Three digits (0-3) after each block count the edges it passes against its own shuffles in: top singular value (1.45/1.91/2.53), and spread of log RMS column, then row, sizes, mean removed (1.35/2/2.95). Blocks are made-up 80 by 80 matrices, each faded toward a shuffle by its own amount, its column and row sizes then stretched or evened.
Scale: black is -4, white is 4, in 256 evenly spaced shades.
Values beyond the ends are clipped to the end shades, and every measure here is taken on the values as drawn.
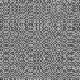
3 1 2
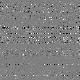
1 1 3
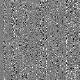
1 3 0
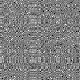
3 0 1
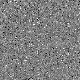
0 1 0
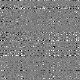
1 2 3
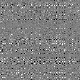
2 2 3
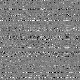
2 0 3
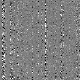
1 3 0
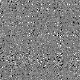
0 2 2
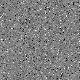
0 1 0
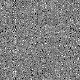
1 2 0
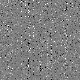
0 2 0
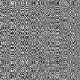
3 3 2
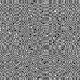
3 0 0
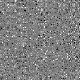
2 1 0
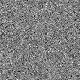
1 0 0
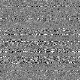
2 0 3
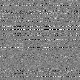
2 0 3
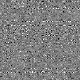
2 1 2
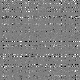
2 2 3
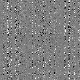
2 3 1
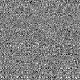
2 0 2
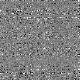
0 2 3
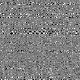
2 0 3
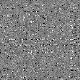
1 1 2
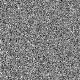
0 1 0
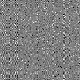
3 2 0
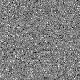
1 0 0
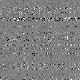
2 1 3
